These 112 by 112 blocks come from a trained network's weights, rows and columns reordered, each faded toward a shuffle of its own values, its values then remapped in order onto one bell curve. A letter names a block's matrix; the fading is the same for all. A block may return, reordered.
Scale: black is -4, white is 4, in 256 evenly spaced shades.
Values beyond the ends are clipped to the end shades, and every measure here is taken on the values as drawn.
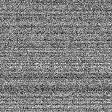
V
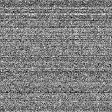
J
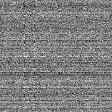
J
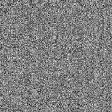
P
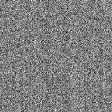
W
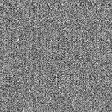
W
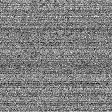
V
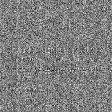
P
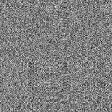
W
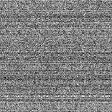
J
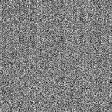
P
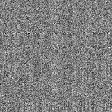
P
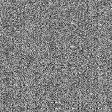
P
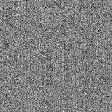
P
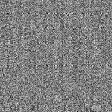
P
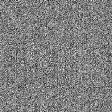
P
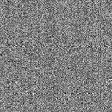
P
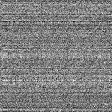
V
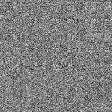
W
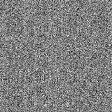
P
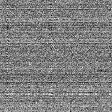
J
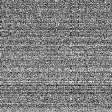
J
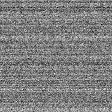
V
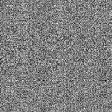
W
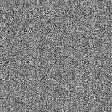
P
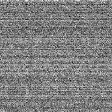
J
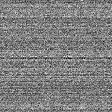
V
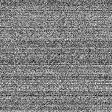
V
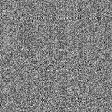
W
